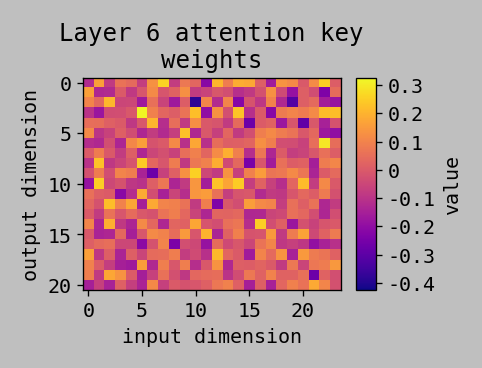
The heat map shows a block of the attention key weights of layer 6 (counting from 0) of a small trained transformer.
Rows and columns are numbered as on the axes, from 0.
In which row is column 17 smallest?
3
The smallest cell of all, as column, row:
10, 2
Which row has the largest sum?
0
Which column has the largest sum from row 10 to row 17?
20
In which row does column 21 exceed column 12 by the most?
12
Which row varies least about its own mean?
13
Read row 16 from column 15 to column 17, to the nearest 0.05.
-0.05 0.05 0.1
